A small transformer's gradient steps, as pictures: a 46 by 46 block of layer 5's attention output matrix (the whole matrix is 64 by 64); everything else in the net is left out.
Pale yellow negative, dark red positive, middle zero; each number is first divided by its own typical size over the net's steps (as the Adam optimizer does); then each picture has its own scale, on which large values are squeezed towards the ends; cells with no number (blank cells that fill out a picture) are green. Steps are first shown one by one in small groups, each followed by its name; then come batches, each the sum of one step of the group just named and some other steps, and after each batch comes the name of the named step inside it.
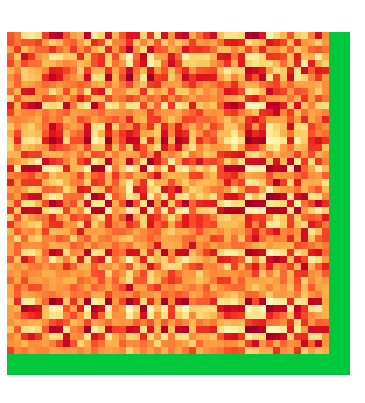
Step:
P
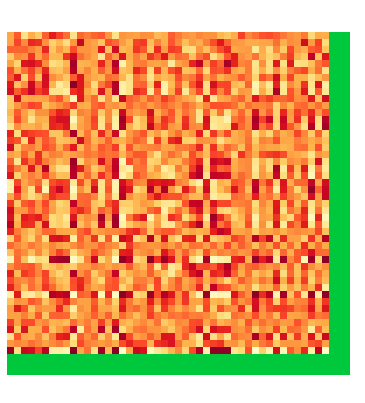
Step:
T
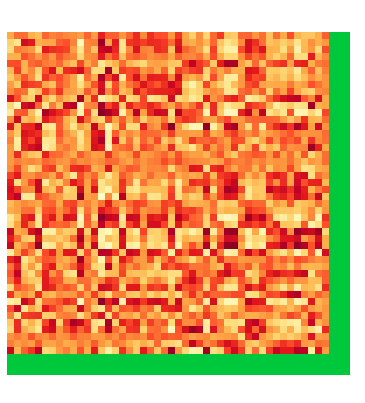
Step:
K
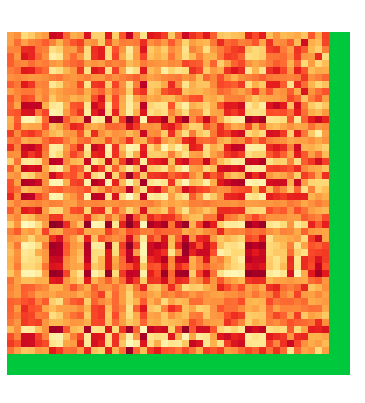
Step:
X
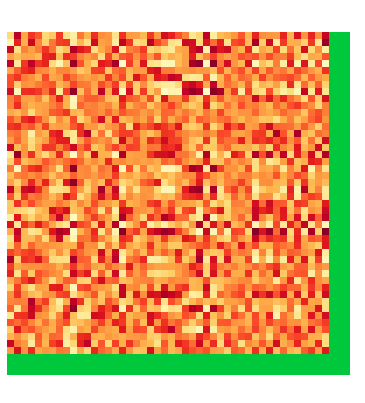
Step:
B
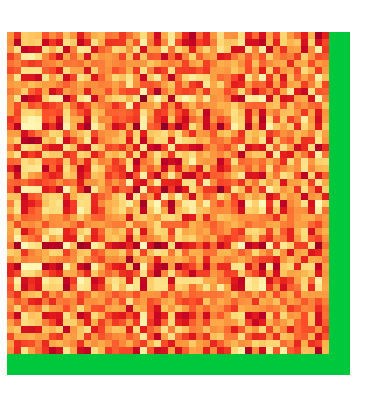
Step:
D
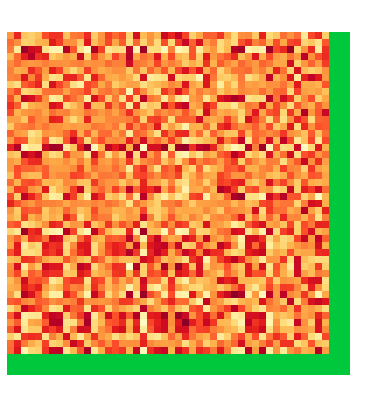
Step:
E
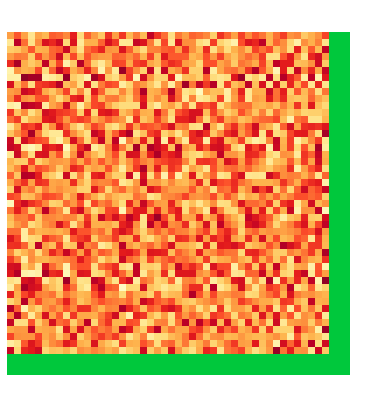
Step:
K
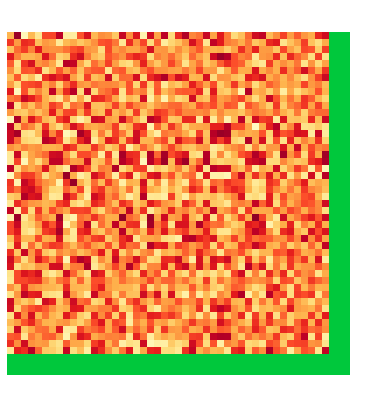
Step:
B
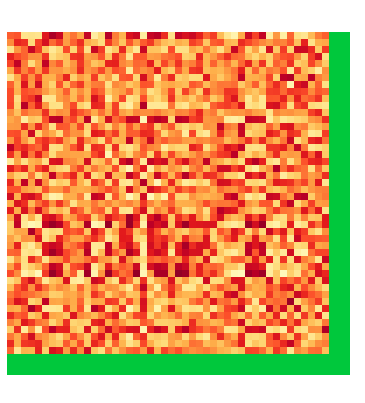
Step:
X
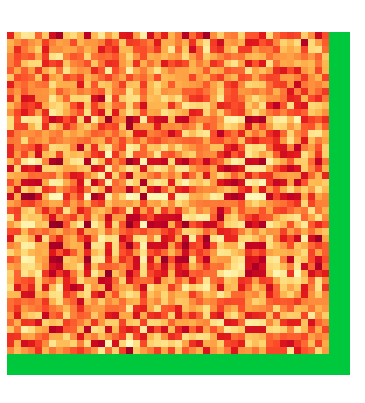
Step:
X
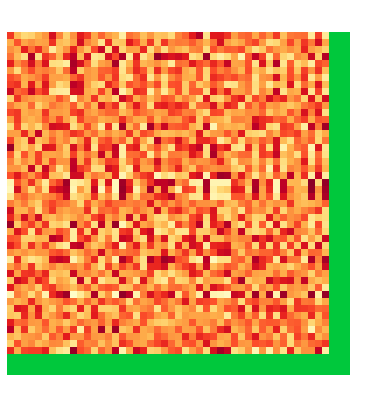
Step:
T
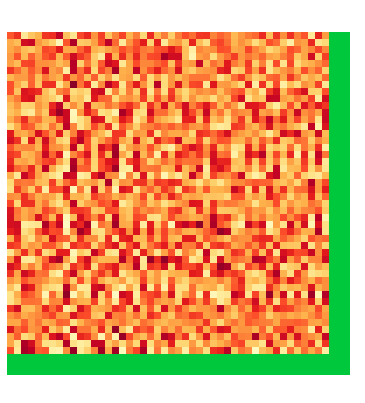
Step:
T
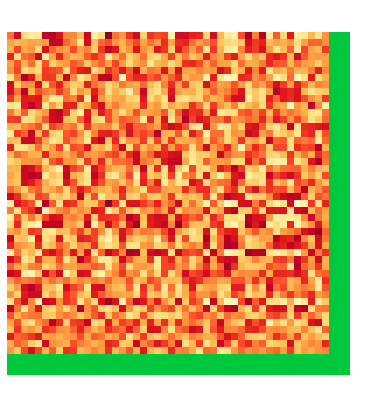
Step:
K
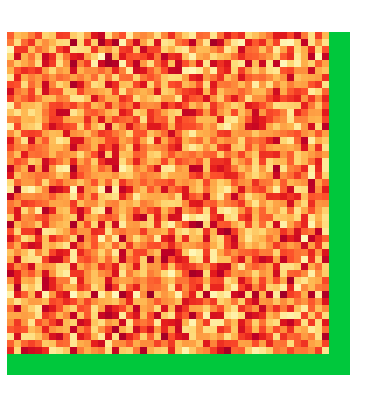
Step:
T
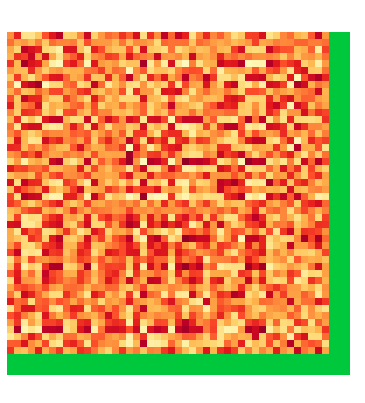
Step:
E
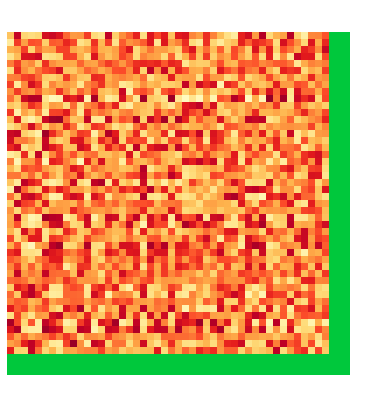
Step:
E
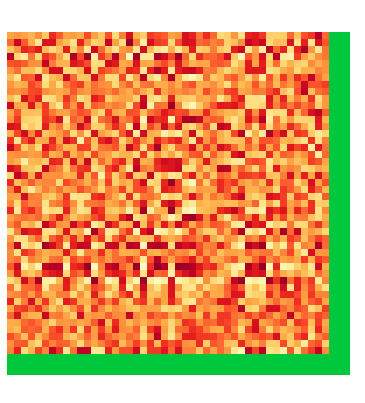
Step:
D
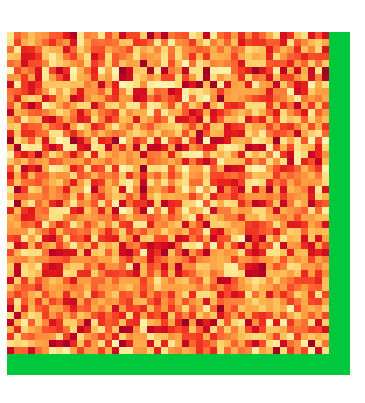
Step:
E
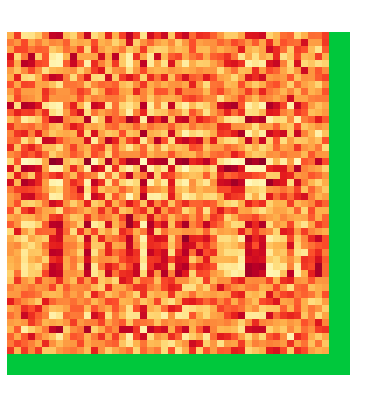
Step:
X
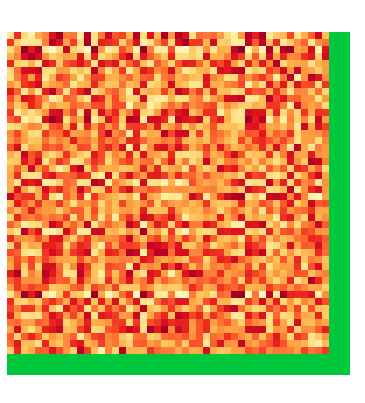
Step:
E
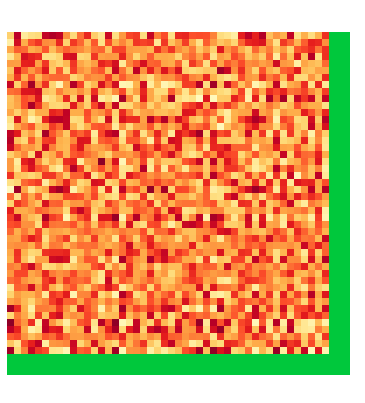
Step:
T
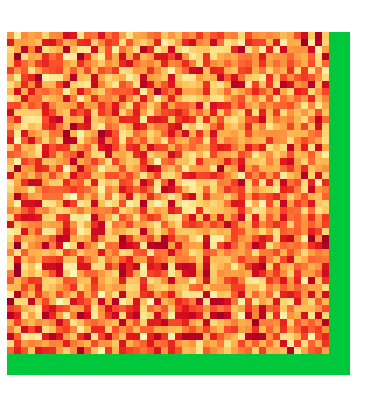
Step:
D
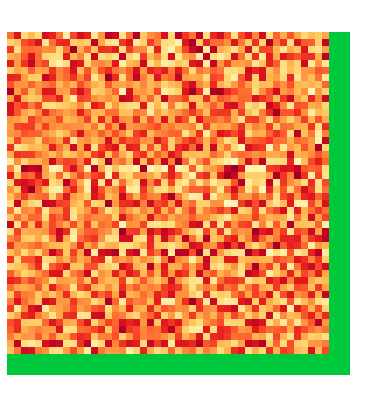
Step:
B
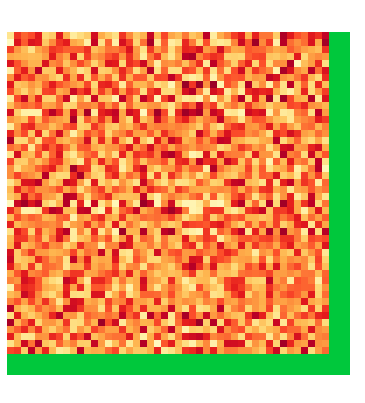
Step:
B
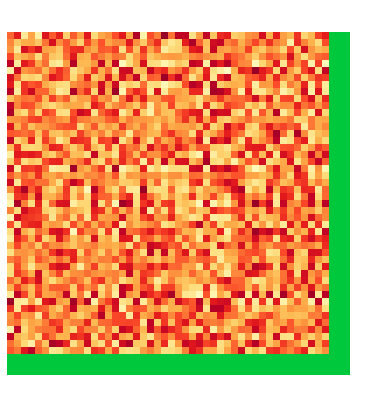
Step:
B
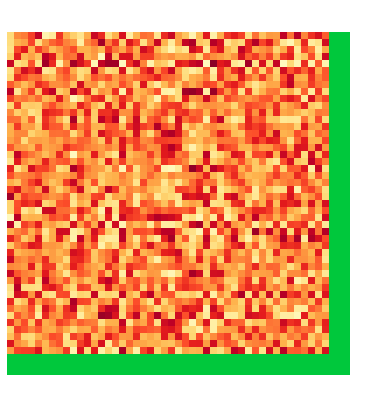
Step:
B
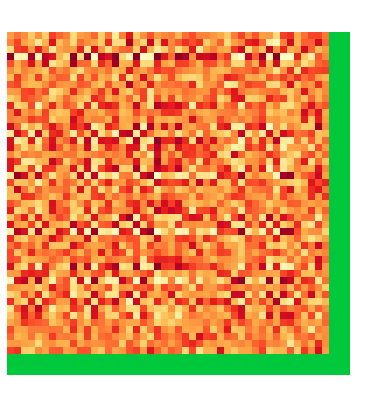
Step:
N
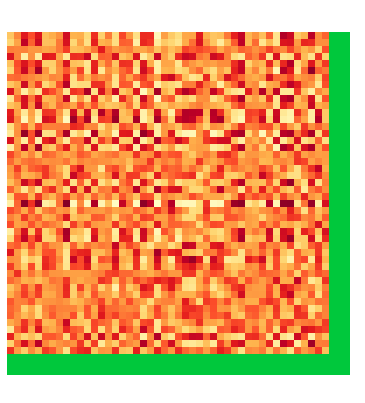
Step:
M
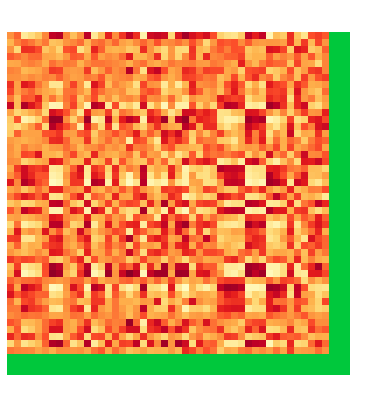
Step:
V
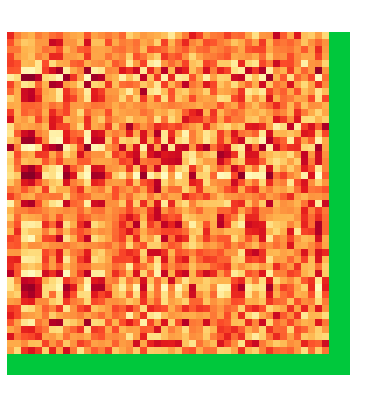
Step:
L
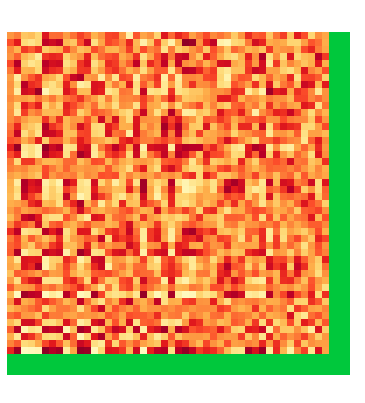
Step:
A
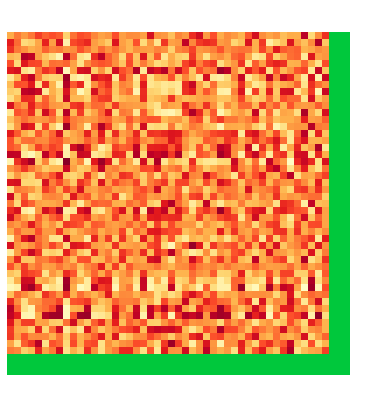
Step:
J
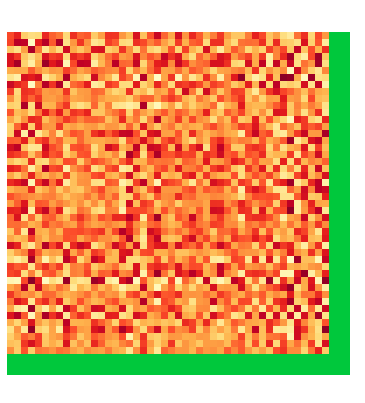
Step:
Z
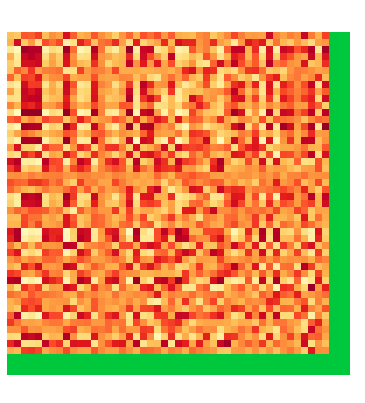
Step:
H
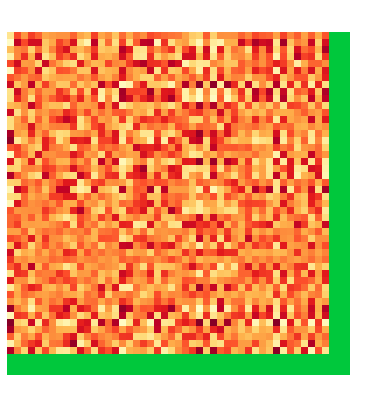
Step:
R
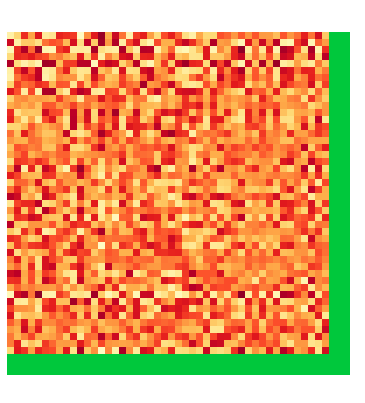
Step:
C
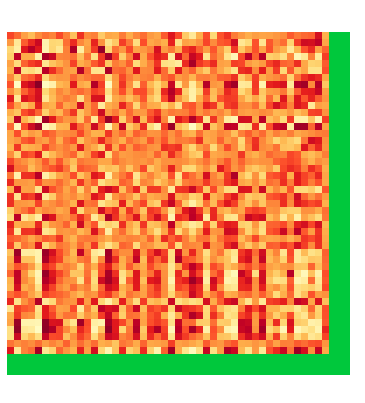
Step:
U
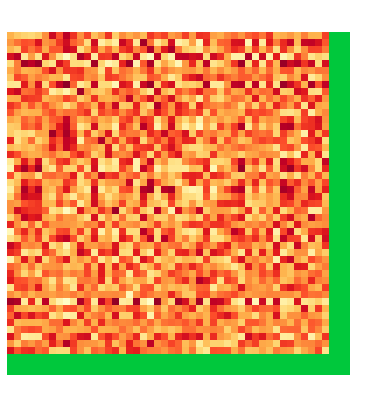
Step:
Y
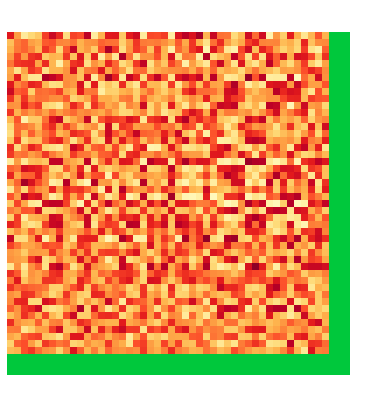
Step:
V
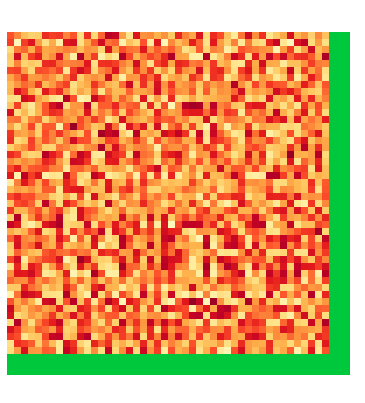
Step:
C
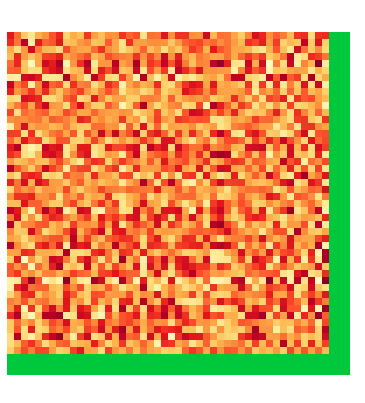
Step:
Z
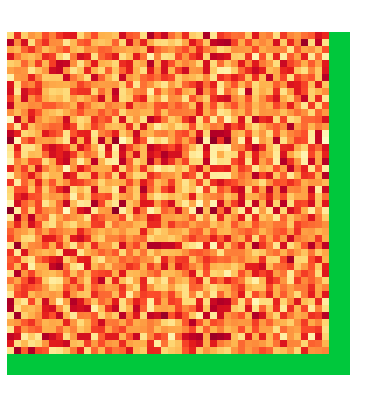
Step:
Y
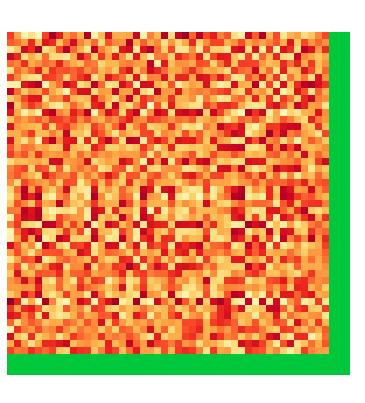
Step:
Y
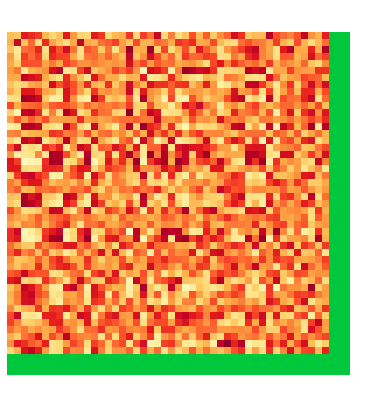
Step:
H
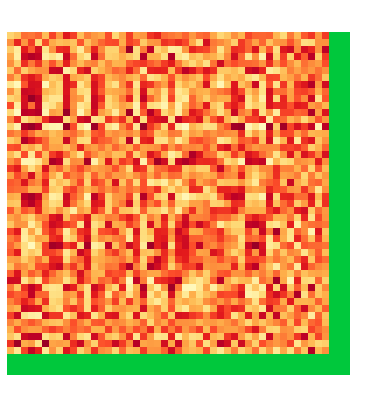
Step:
H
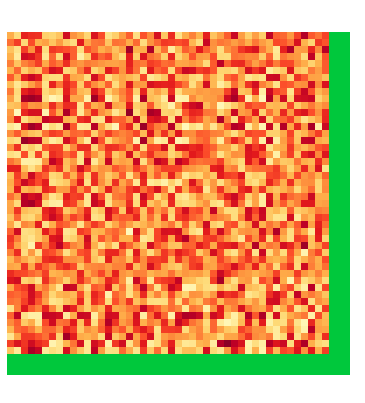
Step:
H
